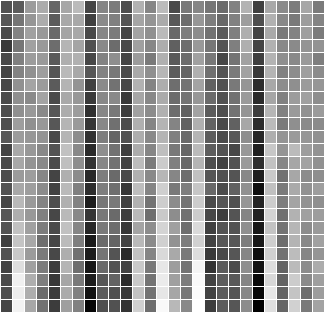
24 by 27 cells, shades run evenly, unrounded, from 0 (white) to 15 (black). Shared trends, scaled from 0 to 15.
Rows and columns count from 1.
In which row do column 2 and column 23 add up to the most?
1
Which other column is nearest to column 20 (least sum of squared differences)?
18
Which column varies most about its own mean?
2
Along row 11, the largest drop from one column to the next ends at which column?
23
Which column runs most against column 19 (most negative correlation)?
6
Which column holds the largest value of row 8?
22
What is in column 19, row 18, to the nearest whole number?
10
